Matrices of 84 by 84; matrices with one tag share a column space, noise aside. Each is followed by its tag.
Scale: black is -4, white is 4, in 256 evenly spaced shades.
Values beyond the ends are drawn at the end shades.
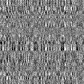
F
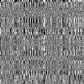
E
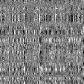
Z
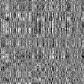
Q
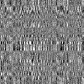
F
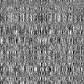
Z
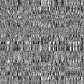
F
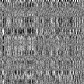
E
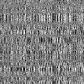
Z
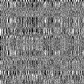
E
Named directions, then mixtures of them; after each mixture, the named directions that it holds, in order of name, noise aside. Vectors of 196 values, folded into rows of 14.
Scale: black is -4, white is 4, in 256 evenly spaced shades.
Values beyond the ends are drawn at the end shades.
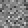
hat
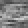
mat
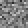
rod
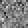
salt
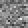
hat, mat.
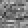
mat, salt.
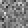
salt.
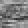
mat.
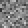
hat, salt.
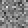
hat, salt.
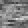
mat.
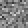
rod.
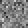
salt.
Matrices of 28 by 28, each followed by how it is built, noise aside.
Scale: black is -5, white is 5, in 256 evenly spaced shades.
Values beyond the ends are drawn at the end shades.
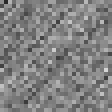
Hankel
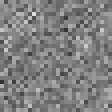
Hankel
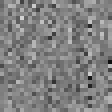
uneven columns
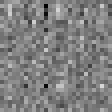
low rank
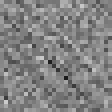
Toeplitz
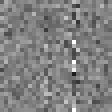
uneven columns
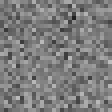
repeating columns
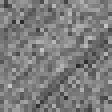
Hankel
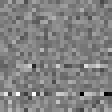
uneven rows
